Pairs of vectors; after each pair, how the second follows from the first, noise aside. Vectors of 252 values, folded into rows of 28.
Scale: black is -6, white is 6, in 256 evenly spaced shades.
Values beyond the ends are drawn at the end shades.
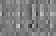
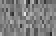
wrapped around, negated.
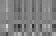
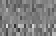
sign-scrambled.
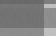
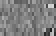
sign-scrambled.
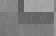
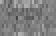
wrapped around, partly zeroed.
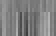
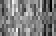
wrapped around, scaled up.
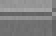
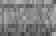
wrapped around, negated.
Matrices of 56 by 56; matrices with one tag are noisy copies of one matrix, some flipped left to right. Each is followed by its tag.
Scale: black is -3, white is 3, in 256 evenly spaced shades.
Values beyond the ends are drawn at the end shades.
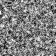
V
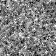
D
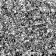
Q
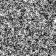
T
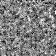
V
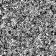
V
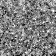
Q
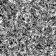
T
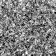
Q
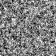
V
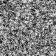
T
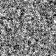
T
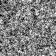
T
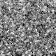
Q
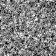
D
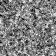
T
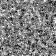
T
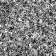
D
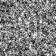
D
